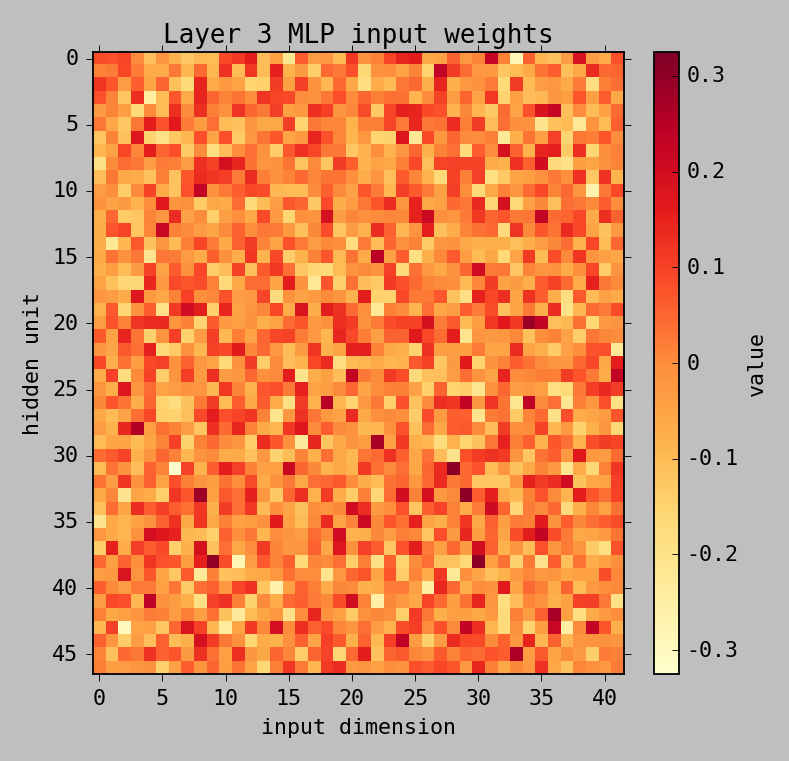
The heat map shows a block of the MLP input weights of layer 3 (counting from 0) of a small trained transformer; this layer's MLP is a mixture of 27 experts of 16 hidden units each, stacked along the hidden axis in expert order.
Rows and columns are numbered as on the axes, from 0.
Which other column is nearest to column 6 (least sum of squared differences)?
23
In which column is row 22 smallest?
41
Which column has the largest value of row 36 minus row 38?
35
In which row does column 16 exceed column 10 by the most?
43
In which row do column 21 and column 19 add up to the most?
37
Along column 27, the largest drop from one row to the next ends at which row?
9
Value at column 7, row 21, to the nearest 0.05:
-0.15
